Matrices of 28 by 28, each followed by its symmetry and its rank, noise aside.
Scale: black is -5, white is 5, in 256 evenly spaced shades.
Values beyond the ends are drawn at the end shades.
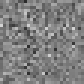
antisymmetric, rank eight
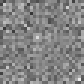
symmetric, rank six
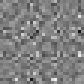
symmetric, rank four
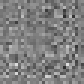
antisymmetric, rank four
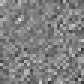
symmetric, rank eight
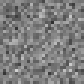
symmetric, rank eight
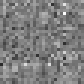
no symmetry, rank six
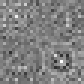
symmetric, rank six
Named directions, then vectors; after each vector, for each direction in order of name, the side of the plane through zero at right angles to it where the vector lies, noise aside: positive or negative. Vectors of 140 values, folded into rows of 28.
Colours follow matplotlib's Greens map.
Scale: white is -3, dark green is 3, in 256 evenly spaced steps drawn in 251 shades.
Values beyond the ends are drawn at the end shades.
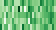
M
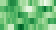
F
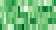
positive, positive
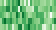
positive, negative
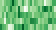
positive, positive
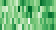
negative, positive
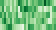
negative, negative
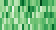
negative, positive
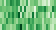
positive, negative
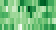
negative, positive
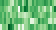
negative, negative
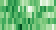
positive, negative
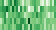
positive, negative
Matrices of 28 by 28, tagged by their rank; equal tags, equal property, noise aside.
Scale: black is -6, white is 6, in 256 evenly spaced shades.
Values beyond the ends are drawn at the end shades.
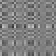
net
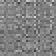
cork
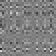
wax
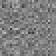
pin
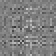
cork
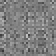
cork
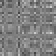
wax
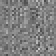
pin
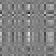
net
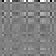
net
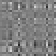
wax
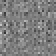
pin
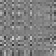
wax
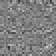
pin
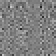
pin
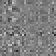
pin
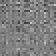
cork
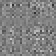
cork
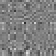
cork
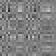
wax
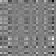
net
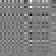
net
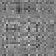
pin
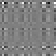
net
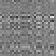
wax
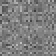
pin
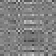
wax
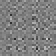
cork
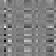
net
